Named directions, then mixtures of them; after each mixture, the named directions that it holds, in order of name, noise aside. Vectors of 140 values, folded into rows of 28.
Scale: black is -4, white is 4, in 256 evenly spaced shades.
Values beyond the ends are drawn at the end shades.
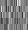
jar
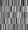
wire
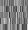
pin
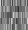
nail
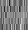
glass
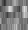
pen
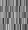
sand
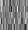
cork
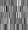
jar, pin, wire.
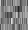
nail, pen.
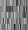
pen, sand.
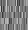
jar, sand.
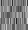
nail, wire.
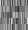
nail.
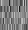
glass, sand.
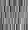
glass.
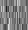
jar, pin, sand.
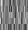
cork.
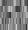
nail, pen, sand.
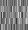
cork, jar, wire.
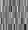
cork.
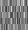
jar, wire.
